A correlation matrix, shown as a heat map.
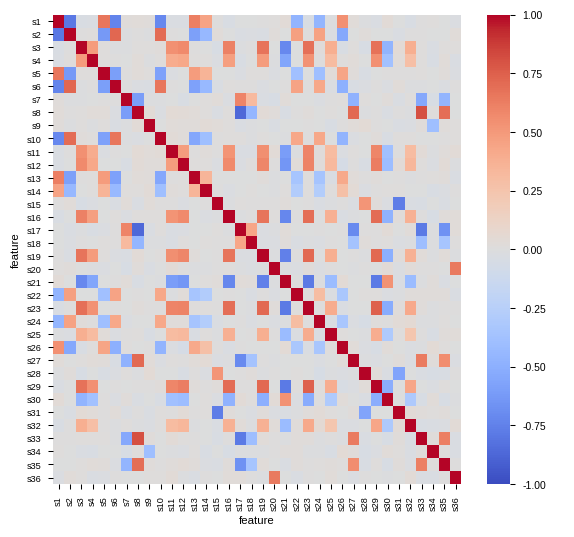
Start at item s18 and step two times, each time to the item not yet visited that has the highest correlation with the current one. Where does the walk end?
s7
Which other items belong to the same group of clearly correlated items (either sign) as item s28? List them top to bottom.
s15, s31
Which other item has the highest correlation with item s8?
s33
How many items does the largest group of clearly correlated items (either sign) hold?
12
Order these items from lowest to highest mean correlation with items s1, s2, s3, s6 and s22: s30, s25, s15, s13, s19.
s13, s30, s15, s25, s19
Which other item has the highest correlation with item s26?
s1
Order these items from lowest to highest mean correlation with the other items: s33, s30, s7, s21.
s21, s30, s7, s33
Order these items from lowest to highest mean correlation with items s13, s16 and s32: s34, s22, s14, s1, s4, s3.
s22, s34, s14, s1, s4, s3
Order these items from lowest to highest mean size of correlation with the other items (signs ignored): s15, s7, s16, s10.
s15, s7, s10, s16
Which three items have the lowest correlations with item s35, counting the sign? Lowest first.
s17, s7, s18
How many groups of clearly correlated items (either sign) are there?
6
